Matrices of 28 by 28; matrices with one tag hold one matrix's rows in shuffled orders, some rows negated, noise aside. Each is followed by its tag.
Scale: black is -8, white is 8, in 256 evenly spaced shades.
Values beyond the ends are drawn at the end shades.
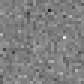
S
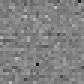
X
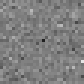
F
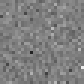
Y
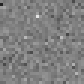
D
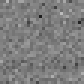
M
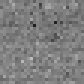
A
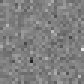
Y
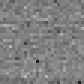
X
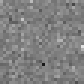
F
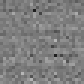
A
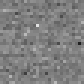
X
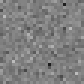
S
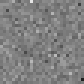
Y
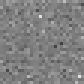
M
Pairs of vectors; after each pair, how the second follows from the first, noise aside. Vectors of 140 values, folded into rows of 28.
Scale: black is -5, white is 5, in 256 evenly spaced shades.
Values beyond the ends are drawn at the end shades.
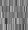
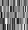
negated, scaled up.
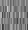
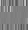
reversed, negated, partly zeroed.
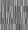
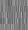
reversed, shrunk.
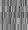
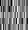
reversed, negated, scaled up.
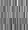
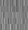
reversed, shrunk.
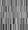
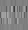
reversed, partly zeroed.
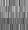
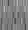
reversed, negated, partly zeroed.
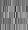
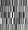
reversed, negated, scaled up.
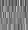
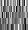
negated, scaled up.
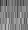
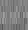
wrapped around, shrunk.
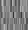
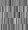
shuffled.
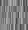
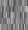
shuffled.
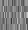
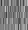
shuffled.
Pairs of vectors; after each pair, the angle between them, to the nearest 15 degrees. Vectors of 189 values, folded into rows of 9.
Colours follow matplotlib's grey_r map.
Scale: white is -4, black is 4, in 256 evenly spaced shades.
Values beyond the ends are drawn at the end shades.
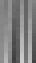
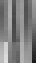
45 degrees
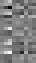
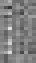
30 degrees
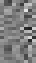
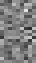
30 degrees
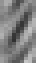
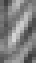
165 degrees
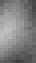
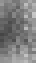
150 degrees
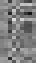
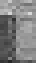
120 degrees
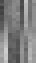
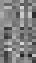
120 degrees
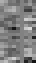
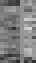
45 degrees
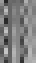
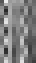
165 degrees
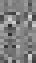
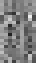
30 degrees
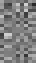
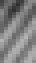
90 degrees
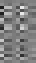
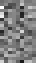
120 degrees
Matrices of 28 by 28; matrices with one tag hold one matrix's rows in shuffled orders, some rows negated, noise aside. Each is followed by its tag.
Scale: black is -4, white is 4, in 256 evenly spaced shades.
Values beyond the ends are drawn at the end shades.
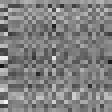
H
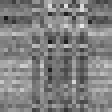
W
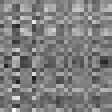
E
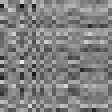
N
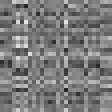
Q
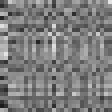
H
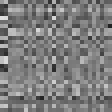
H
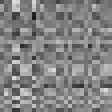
E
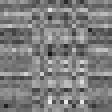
W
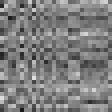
N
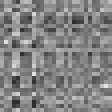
E
